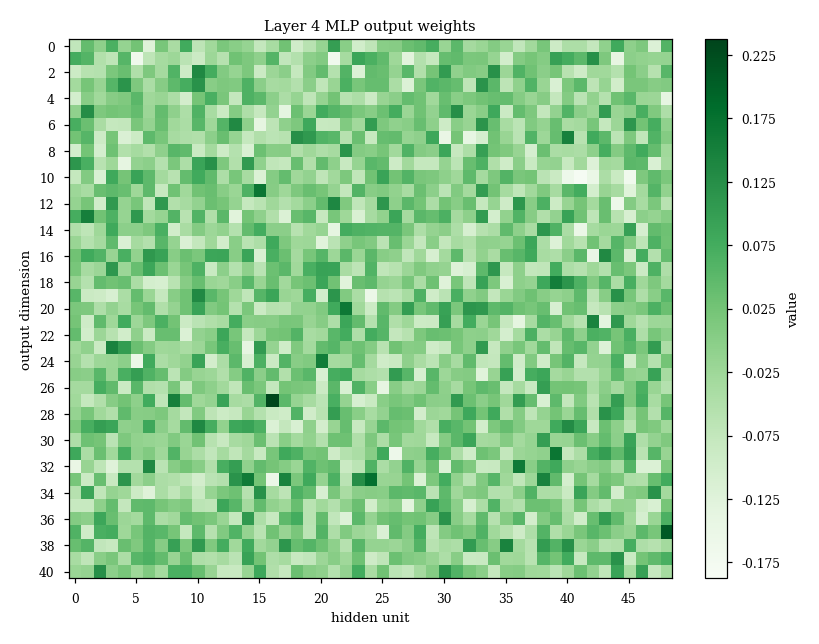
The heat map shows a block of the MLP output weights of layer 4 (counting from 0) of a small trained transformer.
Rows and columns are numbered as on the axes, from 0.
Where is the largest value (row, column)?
27, 16
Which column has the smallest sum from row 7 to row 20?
42
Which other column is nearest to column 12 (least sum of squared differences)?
28
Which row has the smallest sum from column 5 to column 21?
1
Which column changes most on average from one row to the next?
33
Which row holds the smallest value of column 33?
25
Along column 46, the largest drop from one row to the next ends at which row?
17
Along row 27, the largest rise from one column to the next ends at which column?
8
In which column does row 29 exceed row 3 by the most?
39
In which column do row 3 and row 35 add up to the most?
29
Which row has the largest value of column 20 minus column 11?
24
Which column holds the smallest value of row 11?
45
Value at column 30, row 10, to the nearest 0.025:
0
